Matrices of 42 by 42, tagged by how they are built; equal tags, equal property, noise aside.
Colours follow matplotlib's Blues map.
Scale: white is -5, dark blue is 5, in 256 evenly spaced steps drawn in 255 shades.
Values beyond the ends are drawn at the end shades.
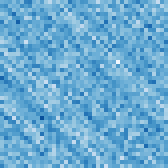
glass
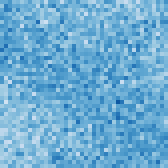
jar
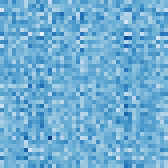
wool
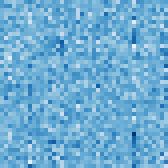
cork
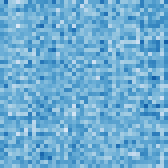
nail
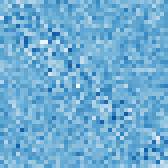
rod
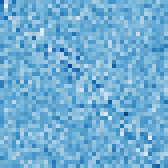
rod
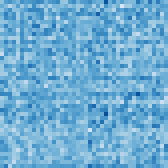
nail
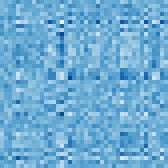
wool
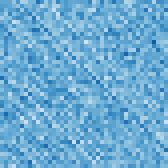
glass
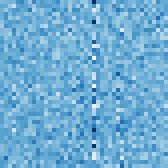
cork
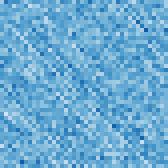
glass
